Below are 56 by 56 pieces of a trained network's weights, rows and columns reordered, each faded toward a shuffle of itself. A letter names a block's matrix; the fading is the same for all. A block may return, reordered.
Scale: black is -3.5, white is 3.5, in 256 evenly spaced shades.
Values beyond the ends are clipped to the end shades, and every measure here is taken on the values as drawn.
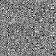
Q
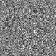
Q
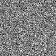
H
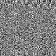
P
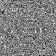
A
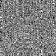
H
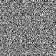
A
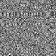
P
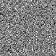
H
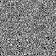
H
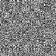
P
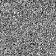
A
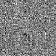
H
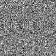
H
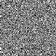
Q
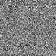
A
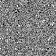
A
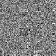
H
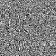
Q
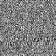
P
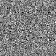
A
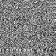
P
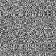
P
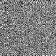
P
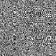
Q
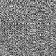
P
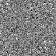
A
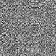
P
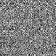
Q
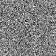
A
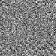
Q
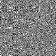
Q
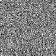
A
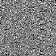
Q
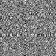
P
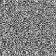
P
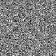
Q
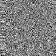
Q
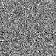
A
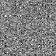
A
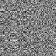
P
